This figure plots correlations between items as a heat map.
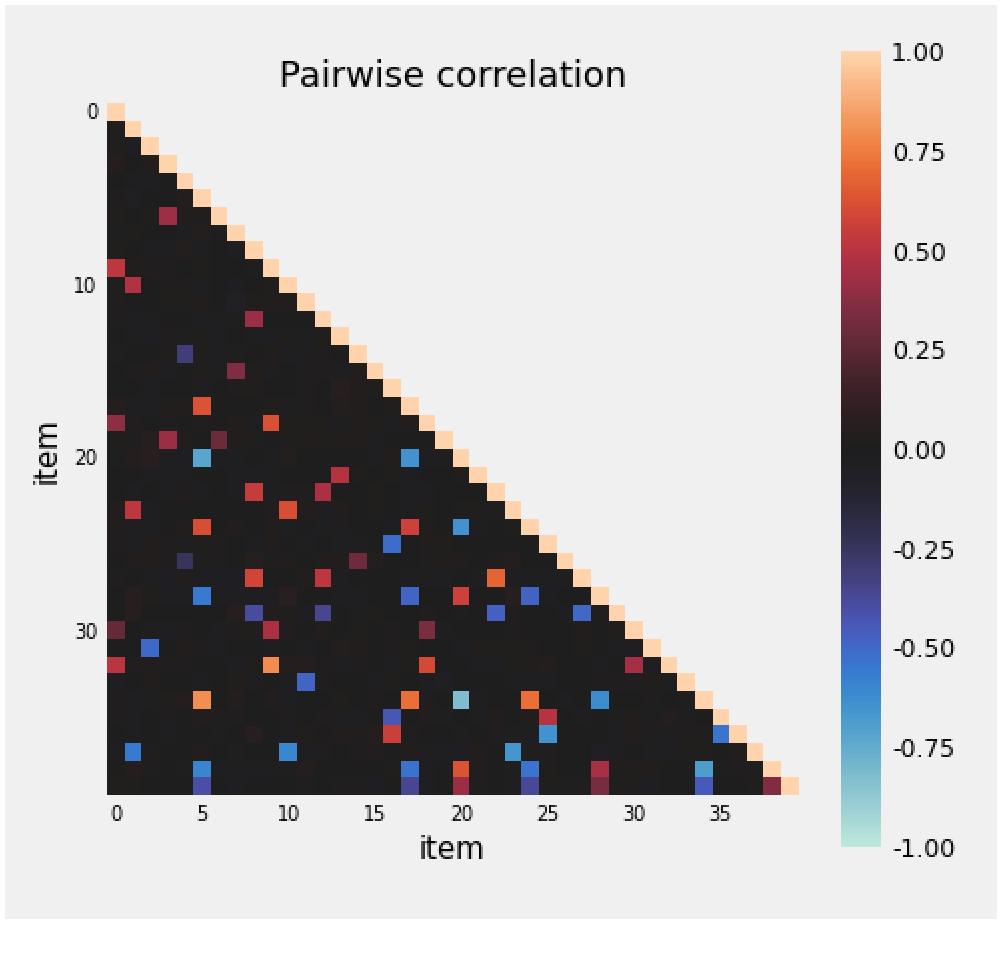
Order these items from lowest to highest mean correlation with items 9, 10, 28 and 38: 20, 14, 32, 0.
14, 0, 32, 20
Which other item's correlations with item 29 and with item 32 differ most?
9
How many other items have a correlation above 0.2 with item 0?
4
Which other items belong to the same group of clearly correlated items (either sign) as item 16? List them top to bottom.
25, 35, 36
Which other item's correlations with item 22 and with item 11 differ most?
27
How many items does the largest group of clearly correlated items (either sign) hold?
8
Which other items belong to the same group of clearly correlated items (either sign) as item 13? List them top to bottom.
21
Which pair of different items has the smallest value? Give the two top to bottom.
20, 34
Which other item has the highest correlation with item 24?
34
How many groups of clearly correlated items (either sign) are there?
11
